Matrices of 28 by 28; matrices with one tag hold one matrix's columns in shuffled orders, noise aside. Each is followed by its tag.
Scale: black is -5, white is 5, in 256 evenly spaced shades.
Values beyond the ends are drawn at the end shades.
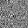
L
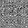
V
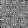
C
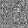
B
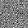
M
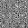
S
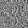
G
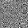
M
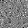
G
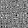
S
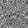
L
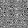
V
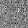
B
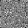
G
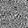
L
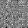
C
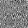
L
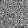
C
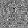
B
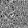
L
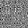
B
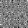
C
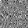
L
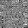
C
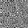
G
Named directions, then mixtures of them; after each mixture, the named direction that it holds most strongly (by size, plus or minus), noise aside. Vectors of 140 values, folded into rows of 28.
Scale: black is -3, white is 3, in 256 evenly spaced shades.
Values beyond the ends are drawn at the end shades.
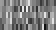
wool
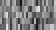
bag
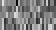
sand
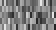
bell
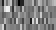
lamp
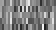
wool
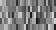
bell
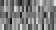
wool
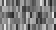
bell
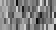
bell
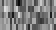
bell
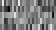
sand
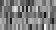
wool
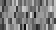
sand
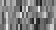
bag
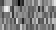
lamp
